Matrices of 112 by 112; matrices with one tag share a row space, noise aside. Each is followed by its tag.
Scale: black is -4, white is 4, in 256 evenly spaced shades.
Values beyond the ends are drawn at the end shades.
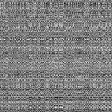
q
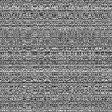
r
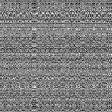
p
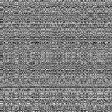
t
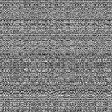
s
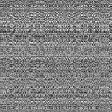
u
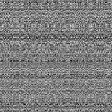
s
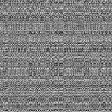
q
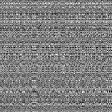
p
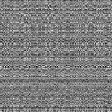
s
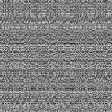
s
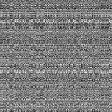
u
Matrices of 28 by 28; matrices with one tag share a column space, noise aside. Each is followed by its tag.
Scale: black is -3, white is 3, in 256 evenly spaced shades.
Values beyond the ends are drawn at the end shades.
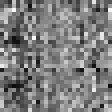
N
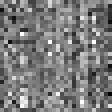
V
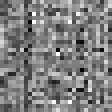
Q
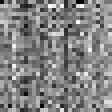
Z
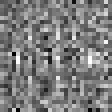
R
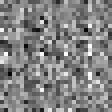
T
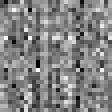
N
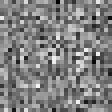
R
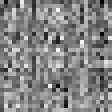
N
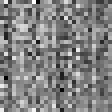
R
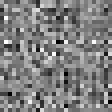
V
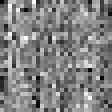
N
